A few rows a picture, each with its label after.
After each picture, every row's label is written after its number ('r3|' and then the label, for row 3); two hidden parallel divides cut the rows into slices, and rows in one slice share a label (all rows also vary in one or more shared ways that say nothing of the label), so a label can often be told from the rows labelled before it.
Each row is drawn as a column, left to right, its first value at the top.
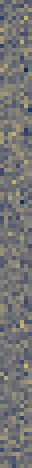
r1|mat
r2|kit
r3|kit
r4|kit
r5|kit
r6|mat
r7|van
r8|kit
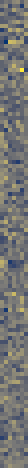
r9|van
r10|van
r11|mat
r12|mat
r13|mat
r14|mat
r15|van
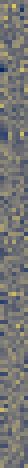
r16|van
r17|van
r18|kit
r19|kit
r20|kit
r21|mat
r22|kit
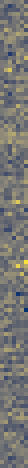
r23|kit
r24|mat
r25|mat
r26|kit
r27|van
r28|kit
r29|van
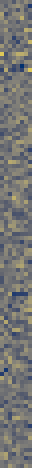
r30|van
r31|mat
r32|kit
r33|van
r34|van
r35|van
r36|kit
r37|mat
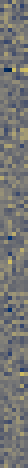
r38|kit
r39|van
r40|van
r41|mat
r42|kit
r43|mat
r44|mat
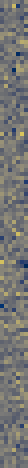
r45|kit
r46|kit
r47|kit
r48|van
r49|mat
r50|mat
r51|mat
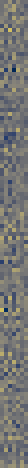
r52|mat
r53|van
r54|mat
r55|van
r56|mat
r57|kit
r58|kit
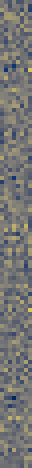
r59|kit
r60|van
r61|kit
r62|van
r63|kit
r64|kit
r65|kit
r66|mat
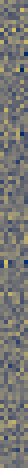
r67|mat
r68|van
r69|mat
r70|mat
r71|mat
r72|van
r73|mat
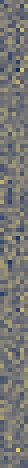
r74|van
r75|kit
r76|mat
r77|kit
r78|van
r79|mat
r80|kit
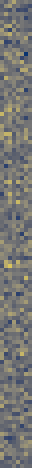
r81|mat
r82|van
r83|van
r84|kit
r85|van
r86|kit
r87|mat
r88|kit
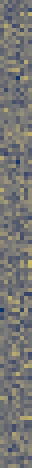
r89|kit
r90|kit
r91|kit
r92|mat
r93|mat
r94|van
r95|kit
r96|van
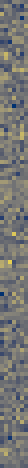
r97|van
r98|van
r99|van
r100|mat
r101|kit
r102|mat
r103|kit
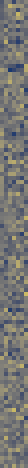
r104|kit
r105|kit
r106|van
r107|van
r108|van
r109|van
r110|mat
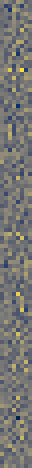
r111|kit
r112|mat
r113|mat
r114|van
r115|mat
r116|mat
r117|van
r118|kit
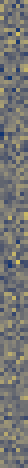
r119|van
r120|mat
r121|mat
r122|mat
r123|van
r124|mat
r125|mat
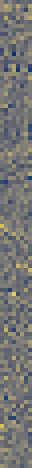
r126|kit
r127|van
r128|kit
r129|mat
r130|van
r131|kit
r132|kit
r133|van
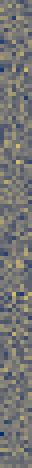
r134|van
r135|van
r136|van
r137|mat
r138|van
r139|van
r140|mat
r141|mat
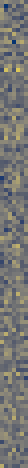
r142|kit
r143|mat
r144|mat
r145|van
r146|mat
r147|mat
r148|kit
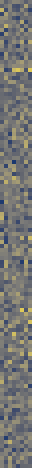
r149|mat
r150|van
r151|kit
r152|mat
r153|mat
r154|mat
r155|van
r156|mat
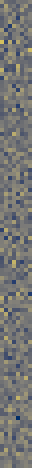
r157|mat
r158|van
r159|kit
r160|van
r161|mat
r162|kit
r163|kit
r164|kit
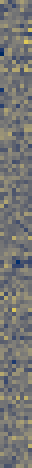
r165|mat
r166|kit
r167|kit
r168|mat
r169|mat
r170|kit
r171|mat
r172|mat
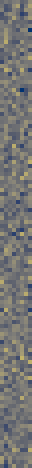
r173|kit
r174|mat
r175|kit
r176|van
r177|kit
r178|mat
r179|kit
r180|van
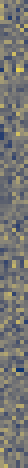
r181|van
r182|mat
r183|mat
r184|van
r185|mat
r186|mat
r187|van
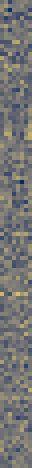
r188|kit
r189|kit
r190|kit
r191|mat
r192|mat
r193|kit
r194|mat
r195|kit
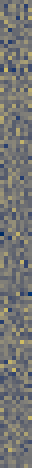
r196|van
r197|mat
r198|van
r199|van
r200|mat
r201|van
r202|mat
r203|van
